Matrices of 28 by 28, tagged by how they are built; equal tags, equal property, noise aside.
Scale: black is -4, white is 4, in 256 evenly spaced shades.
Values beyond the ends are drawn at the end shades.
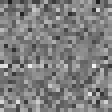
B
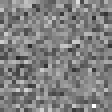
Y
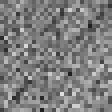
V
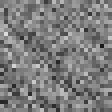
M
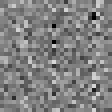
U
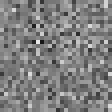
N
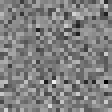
N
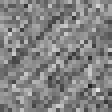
V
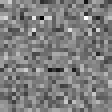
B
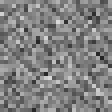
M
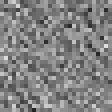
M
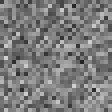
V
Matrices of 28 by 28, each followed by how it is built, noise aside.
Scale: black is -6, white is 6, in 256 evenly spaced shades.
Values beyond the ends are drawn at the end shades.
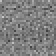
repeating columns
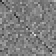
diagonal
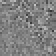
upper triangular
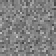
repeating columns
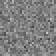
repeating columns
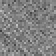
Toeplitz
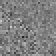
lower triangular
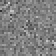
block diagonal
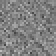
Toeplitz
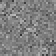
block diagonal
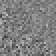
lower triangular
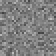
low rank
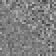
upper triangular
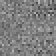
low rank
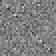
diagonal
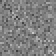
diagonal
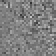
upper triangular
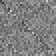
diagonal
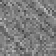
Toeplitz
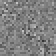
block diagonal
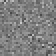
block diagonal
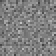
repeating columns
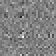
low rank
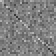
diagonal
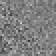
lower triangular
